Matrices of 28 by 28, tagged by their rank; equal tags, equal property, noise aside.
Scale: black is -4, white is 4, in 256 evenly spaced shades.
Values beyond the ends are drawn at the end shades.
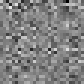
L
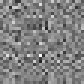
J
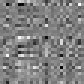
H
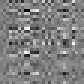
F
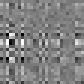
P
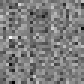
J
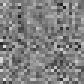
J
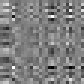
F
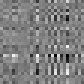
P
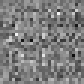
J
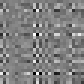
P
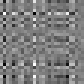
P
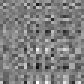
F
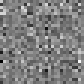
L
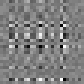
P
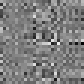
H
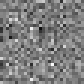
J
